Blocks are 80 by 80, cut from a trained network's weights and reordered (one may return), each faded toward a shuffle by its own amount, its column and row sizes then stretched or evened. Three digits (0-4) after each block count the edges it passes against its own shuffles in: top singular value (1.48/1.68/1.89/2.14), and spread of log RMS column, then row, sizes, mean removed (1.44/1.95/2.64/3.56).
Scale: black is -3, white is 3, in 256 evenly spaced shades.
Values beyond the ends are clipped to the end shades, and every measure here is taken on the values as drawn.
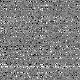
0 1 3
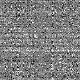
2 2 0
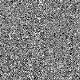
0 1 1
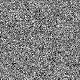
0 0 1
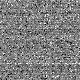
1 0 0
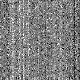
3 2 1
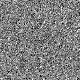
0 1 0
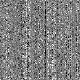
2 3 0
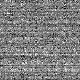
3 1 0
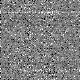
0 2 0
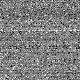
1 0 1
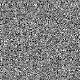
0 1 2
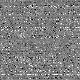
0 0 3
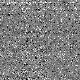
0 2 1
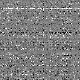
2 2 3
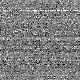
2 0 2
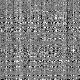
3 0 4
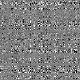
2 3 4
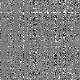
1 4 2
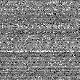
3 0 2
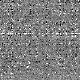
1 2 2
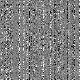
2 4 1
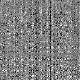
3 2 3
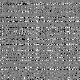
2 1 4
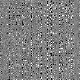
0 4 2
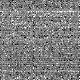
2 2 1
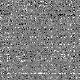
0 2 3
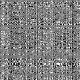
4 0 4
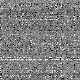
2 2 2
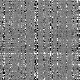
2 4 0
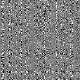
1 4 2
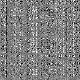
3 3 3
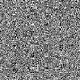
2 2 1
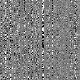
3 4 2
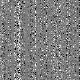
0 4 0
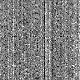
4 2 1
